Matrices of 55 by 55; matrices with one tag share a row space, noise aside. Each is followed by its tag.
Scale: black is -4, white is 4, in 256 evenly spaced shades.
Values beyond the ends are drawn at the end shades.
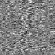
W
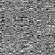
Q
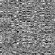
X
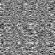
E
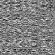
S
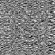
E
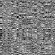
X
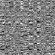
Q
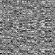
X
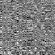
X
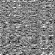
S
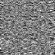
E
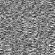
E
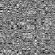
X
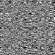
E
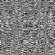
E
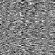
W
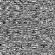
S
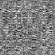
S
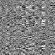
W
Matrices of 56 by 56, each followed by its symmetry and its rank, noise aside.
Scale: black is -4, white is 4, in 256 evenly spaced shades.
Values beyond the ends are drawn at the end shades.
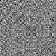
symmetric, rank six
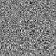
no symmetry, rank six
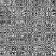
no symmetry, rank six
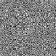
no symmetry, rank six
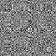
symmetric, rank six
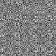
no symmetry, rank seven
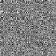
no symmetry, rank six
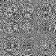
symmetric, rank six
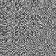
no symmetry, rank six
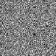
symmetric, rank seven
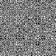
symmetric, rank five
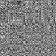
no symmetry, rank six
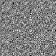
symmetric, rank seven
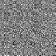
no symmetry, rank seven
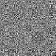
symmetric, rank seven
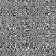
no symmetry, rank seven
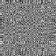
no symmetry, rank six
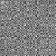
symmetric, rank five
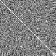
symmetric, rank seven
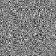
no symmetry, rank seven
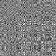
symmetric, rank five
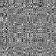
no symmetry, rank six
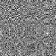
no symmetry, rank six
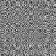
no symmetry, rank six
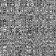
no symmetry, rank seven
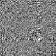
symmetric, rank seven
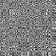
symmetric, rank five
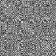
symmetric, rank five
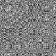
symmetric, rank seven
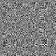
no symmetry, rank seven
